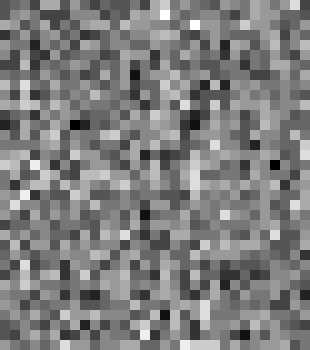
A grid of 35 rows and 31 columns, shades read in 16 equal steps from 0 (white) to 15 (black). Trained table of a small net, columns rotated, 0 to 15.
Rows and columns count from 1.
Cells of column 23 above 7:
23
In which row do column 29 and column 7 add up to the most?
30
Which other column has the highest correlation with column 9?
20
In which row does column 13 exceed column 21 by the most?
25
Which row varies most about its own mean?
17
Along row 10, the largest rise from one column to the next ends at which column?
4
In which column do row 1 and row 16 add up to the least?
8
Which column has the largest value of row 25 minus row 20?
3
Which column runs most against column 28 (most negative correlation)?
2
